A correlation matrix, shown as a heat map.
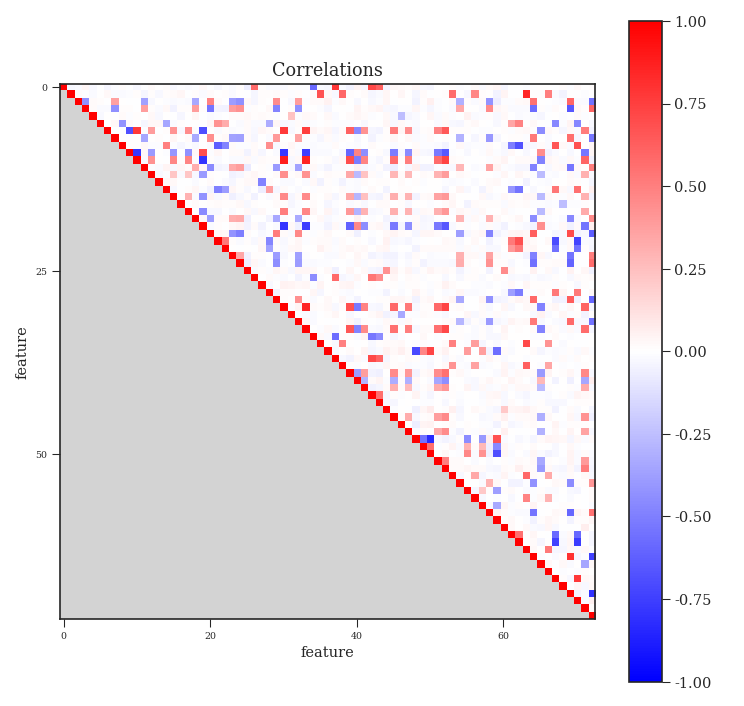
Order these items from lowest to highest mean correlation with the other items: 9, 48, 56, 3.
9, 48, 3, 56
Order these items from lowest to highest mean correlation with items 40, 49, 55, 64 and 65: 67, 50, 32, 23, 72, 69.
72, 23, 67, 32, 69, 50
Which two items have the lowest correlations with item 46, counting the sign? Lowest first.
31, 4
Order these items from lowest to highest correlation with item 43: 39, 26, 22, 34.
34, 39, 22, 26
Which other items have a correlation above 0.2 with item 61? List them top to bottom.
5, 21, 22, 62
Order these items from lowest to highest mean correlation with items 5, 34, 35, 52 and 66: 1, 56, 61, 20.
20, 61, 56, 1
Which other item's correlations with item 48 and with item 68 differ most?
50
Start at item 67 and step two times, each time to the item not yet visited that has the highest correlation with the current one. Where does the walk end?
8
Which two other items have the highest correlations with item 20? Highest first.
69, 64
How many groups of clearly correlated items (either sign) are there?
10
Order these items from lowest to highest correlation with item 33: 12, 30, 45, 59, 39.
59, 12, 45, 39, 30
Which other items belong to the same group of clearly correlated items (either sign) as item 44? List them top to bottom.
25, 60
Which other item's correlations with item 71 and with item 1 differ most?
63
